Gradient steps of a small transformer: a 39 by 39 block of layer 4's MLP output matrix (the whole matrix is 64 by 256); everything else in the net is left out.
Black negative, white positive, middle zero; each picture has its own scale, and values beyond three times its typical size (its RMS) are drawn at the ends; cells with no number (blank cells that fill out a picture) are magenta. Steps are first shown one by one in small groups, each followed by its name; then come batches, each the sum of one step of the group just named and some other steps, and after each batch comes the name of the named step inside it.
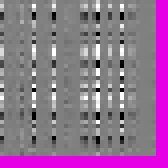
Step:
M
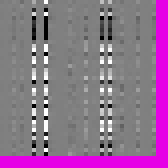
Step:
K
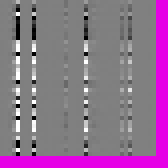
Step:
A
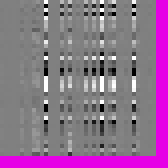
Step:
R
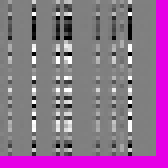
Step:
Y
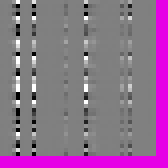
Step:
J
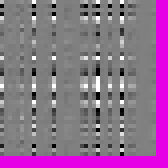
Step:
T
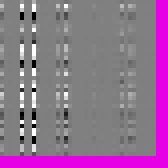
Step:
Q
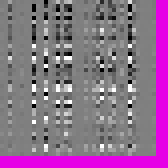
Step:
Y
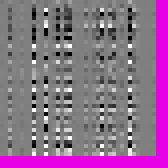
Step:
Y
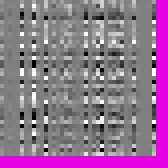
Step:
Q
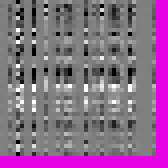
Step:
R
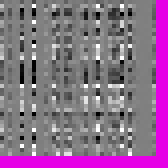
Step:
M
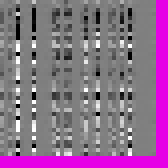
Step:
A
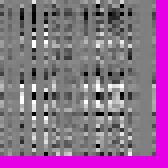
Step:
T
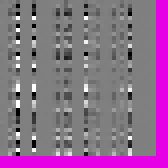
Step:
J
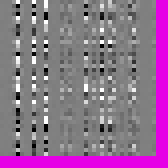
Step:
J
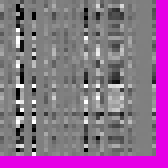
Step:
M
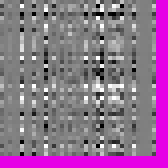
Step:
T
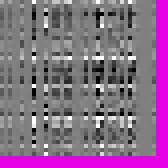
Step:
R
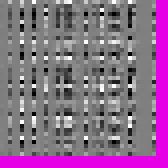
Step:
R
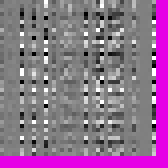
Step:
K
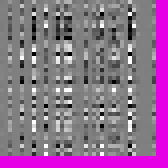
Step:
Y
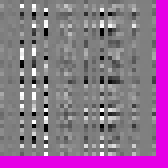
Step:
Q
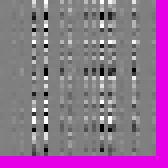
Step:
R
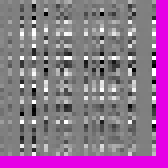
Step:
R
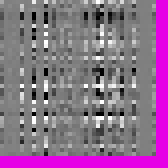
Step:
R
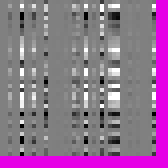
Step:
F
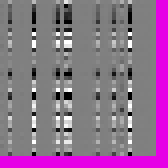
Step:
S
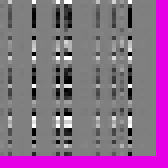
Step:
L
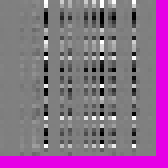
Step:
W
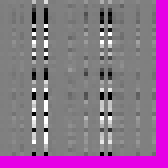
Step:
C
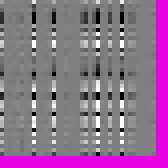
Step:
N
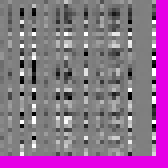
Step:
S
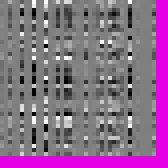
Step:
L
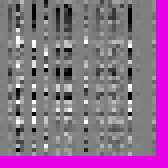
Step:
S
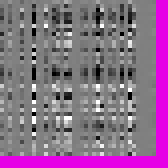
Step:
S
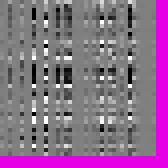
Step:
L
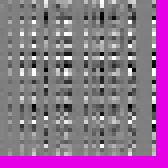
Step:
W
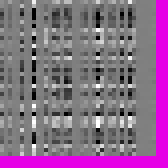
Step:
L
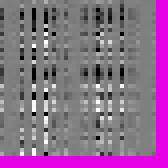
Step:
C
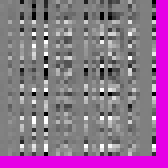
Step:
C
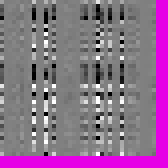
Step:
C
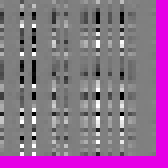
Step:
N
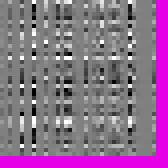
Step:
L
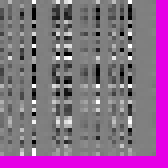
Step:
L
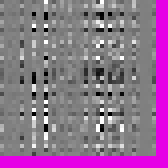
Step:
C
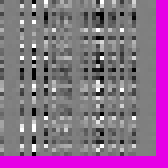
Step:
W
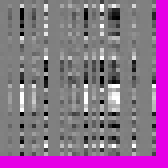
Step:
F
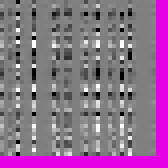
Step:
N
